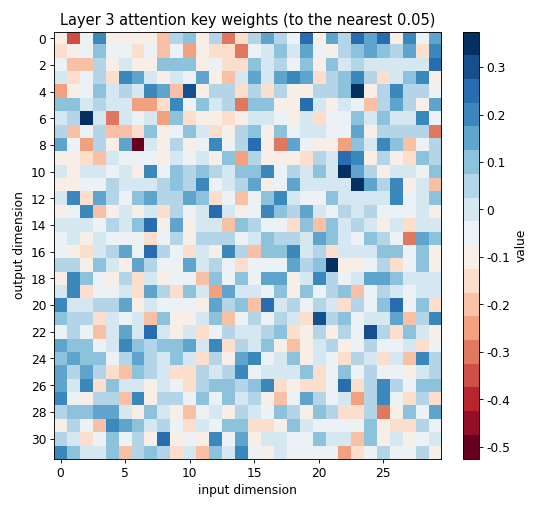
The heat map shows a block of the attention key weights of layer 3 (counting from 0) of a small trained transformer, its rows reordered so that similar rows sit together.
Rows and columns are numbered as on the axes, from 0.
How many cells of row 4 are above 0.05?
7
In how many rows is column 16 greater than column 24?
8
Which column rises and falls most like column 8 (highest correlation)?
4
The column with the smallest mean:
27
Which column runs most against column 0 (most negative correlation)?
23
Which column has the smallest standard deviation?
28
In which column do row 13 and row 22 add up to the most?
24
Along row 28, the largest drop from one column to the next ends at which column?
25
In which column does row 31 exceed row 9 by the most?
14
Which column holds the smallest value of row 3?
13
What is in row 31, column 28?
0.05
